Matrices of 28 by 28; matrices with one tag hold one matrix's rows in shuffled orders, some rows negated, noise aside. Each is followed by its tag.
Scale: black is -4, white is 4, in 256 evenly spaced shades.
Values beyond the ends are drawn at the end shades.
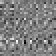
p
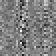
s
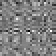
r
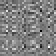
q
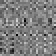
p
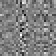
s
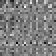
p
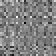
p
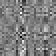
s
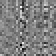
s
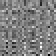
q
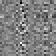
s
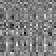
p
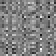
q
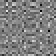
q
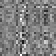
s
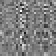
s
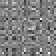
q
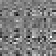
r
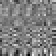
r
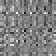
p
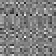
p
